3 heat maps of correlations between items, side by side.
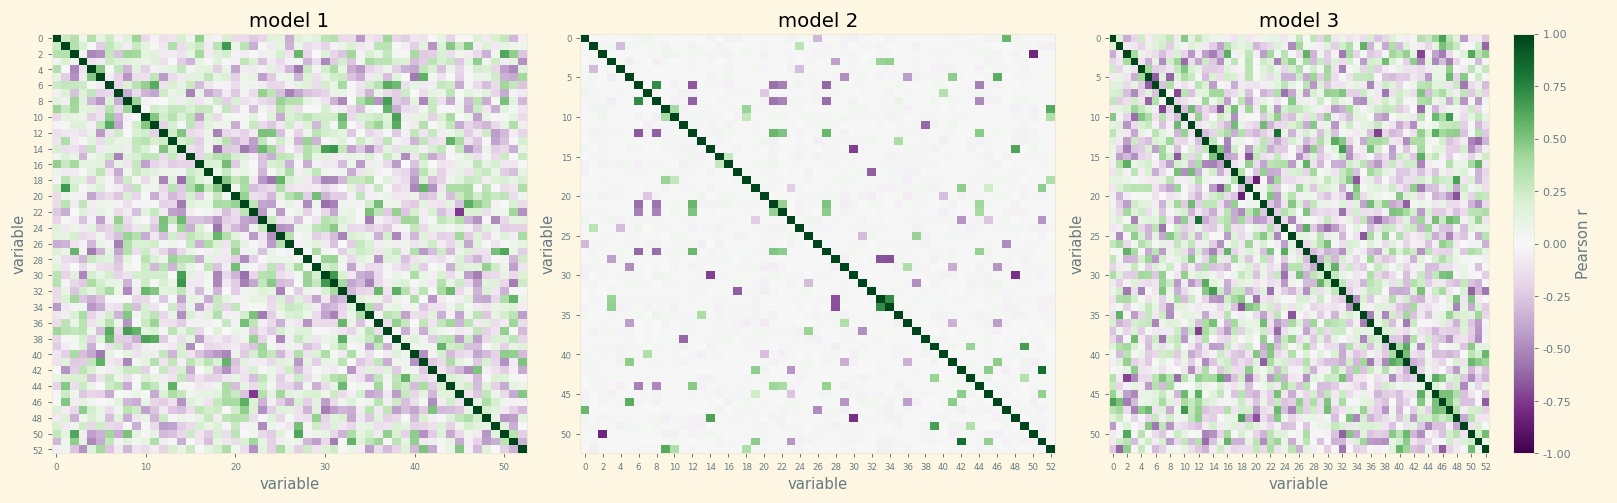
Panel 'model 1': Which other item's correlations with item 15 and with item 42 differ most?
19
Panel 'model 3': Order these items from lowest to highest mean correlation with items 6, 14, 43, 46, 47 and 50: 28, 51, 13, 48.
51, 13, 28, 48
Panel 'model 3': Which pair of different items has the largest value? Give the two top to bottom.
12, 23
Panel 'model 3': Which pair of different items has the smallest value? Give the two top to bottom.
18, 20
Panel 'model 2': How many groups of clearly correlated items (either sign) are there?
16
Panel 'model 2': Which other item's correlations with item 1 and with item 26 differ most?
47
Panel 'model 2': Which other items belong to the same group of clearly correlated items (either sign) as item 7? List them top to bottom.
20, 40
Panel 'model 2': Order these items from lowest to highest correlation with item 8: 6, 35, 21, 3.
21, 3, 35, 6
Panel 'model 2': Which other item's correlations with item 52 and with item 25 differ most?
9
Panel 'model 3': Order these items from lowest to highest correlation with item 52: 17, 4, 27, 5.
17, 5, 27, 4
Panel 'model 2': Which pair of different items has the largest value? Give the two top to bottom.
42, 51
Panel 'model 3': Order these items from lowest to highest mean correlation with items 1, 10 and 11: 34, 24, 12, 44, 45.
24, 44, 34, 12, 45
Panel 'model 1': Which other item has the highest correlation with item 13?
44
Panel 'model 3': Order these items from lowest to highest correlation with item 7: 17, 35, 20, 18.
17, 20, 18, 35
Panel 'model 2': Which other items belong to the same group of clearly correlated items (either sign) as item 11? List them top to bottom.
38
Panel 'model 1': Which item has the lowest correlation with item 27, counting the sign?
4
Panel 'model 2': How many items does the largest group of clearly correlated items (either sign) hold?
7
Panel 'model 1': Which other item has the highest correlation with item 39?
43
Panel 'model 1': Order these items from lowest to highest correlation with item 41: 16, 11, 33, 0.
0, 33, 16, 11
